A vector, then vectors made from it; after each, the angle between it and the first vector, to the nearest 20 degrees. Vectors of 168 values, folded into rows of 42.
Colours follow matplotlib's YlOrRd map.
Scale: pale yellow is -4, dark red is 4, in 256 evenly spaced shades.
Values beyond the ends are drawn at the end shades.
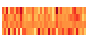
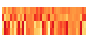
100 degrees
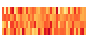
60 degrees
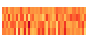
60 degrees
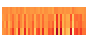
80 degrees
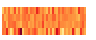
120 degrees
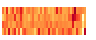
40 degrees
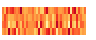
60 degrees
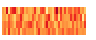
60 degrees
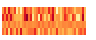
140 degrees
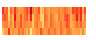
80 degrees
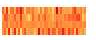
20 degrees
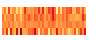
160 degrees
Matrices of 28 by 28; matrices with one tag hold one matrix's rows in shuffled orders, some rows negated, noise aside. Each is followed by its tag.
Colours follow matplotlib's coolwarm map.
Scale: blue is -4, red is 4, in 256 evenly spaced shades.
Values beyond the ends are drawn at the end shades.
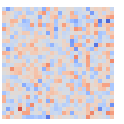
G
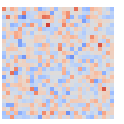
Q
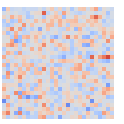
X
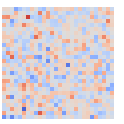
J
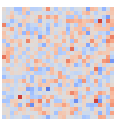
G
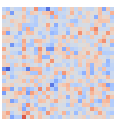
J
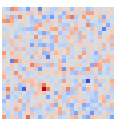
Q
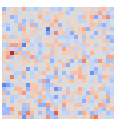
J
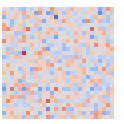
J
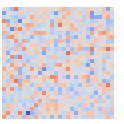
X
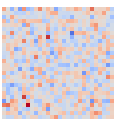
J
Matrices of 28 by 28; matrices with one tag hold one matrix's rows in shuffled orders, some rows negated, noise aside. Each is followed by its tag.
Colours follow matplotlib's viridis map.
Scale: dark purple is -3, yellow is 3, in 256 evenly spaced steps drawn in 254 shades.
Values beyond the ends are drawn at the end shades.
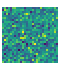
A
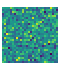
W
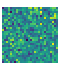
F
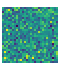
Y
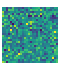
F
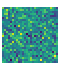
F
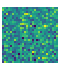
A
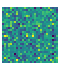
Y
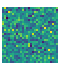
W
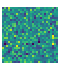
Y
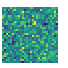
A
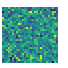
F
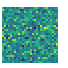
A
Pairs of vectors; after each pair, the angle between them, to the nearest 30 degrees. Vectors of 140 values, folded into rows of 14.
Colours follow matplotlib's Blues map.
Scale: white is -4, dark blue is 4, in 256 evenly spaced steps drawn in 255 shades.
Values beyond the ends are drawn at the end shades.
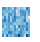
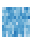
90 degrees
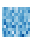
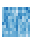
90 degrees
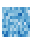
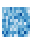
30 degrees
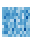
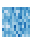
90 degrees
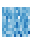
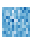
90 degrees
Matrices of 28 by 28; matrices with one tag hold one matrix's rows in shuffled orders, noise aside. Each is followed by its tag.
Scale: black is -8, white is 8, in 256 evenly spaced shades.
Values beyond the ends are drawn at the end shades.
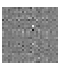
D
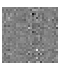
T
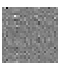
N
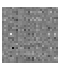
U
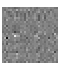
N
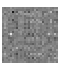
U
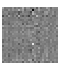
D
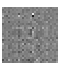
D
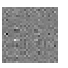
N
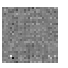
U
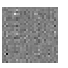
N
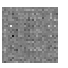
U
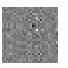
T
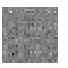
U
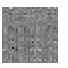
U
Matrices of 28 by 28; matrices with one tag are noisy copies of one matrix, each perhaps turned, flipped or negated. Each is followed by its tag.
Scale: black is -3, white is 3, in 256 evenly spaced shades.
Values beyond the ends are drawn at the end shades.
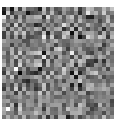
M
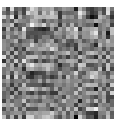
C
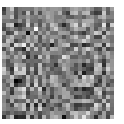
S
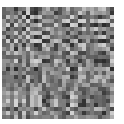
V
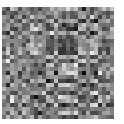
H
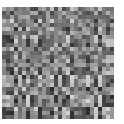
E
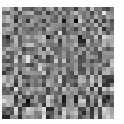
E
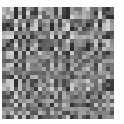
E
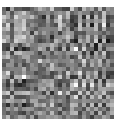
V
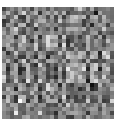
H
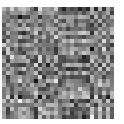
C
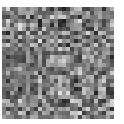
S
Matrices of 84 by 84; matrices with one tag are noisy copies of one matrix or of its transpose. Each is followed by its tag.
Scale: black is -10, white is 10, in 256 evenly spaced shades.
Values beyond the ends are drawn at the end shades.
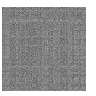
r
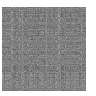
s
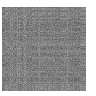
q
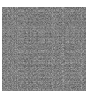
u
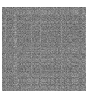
r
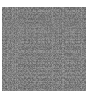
u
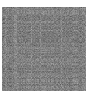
r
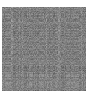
s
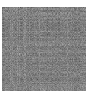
q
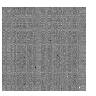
q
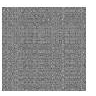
u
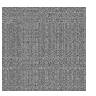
u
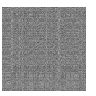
s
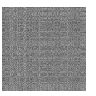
q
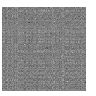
u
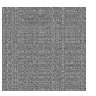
u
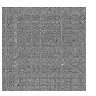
r
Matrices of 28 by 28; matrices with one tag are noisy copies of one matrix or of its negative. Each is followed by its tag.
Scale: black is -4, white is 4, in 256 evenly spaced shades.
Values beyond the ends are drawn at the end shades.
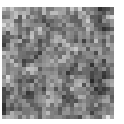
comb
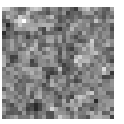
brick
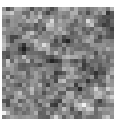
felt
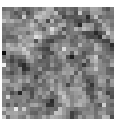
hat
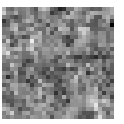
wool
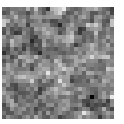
wool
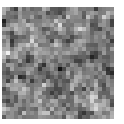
wool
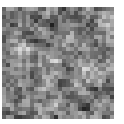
felt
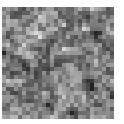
hat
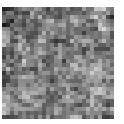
comb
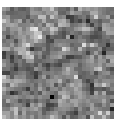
hat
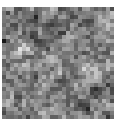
felt
